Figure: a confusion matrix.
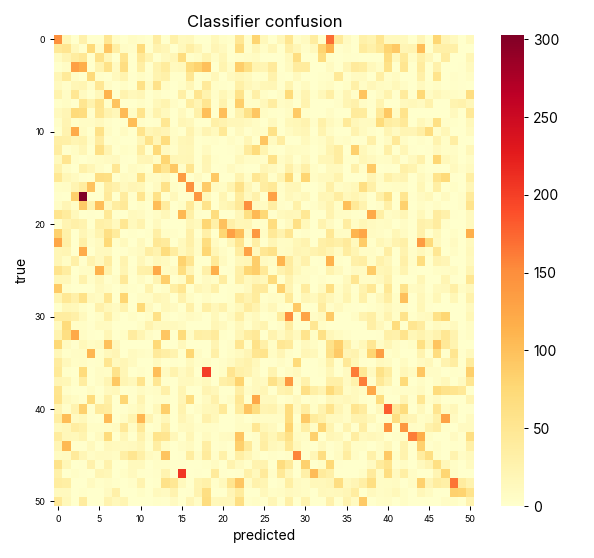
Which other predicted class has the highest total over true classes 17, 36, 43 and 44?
3
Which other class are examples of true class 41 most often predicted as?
47
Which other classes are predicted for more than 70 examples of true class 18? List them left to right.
3, 5, 12, 23, 35, 42
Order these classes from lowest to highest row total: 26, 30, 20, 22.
26, 20, 30, 22
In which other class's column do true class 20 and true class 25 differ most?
12
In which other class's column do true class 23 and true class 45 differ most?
29
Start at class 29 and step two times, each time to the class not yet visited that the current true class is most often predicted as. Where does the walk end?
2
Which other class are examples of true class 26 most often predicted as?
13
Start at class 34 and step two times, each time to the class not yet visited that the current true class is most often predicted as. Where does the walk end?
24
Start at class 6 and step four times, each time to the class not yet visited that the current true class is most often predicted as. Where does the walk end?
40
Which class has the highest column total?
22
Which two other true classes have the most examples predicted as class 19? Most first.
25, 15
